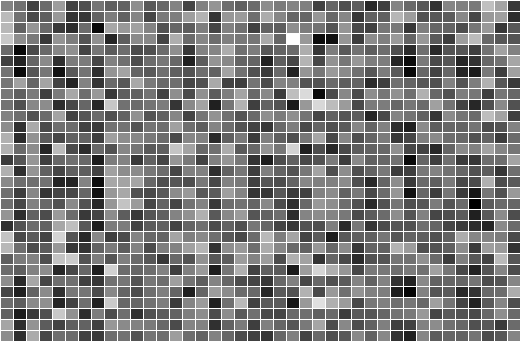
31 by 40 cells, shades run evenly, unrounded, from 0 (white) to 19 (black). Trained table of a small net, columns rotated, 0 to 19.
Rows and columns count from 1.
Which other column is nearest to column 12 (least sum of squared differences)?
30
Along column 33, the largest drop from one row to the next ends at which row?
9
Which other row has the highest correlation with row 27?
6
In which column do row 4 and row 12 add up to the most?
26
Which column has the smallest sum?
1
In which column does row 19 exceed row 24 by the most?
23
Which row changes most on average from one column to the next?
4
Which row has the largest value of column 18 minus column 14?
22
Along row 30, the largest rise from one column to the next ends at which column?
2
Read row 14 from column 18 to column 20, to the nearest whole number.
6 12 11
